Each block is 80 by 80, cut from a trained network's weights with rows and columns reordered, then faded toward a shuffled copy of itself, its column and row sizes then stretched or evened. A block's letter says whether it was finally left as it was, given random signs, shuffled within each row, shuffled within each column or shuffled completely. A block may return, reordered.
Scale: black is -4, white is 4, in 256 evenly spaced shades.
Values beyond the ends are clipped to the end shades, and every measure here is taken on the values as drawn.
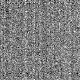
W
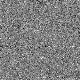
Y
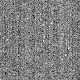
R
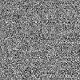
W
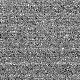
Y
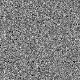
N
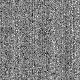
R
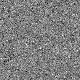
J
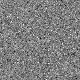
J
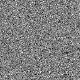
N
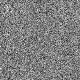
R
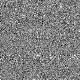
N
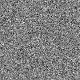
Y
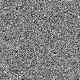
R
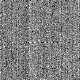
W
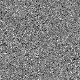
R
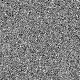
J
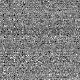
W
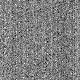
R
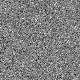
R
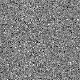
N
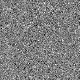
N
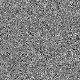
N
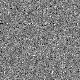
Y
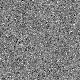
J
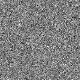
N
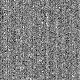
R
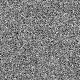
J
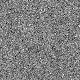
J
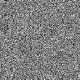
W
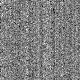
R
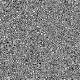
N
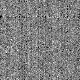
W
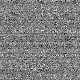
W
